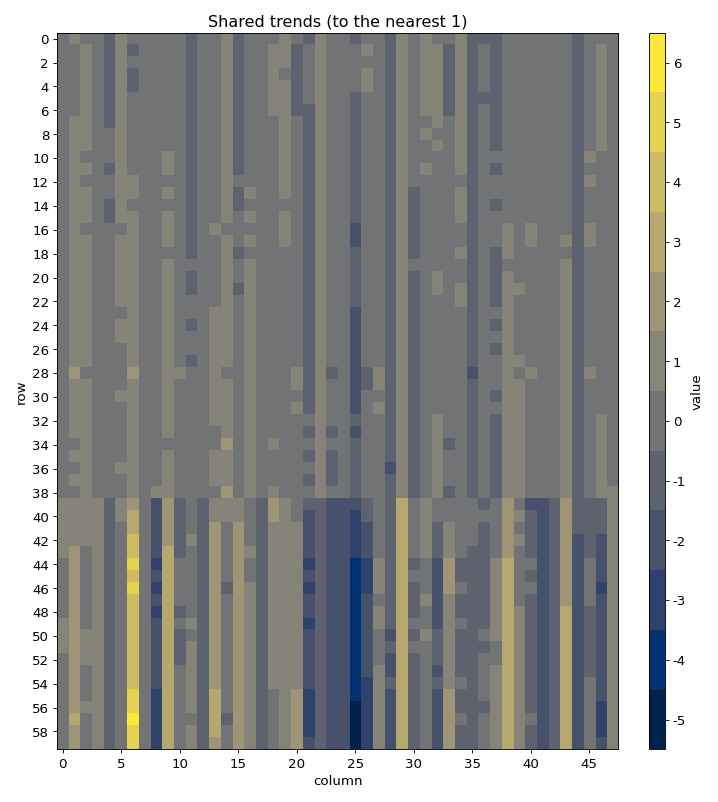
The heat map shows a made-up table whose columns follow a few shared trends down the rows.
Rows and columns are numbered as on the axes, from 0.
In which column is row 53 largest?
6
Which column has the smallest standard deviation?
7
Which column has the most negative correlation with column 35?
10
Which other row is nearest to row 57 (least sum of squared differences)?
58
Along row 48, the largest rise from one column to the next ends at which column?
9
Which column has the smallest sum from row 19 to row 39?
25
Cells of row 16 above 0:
10
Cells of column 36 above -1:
46
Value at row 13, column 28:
-1
